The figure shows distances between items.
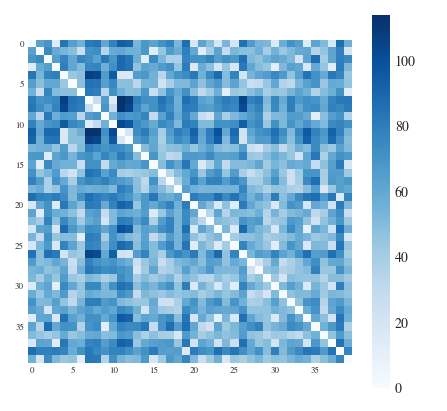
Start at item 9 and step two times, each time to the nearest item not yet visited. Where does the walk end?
22
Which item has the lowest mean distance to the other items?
29
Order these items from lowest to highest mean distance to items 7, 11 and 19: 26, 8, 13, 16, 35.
16, 26, 13, 8, 35
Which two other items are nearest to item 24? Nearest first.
6, 39
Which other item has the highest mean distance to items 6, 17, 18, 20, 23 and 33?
11
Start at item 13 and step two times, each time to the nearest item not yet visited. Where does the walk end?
27
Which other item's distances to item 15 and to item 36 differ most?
18
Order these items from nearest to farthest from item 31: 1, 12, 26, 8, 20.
1, 20, 8, 26, 12
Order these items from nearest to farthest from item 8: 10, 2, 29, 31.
10, 29, 31, 2
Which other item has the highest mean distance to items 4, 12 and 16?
7
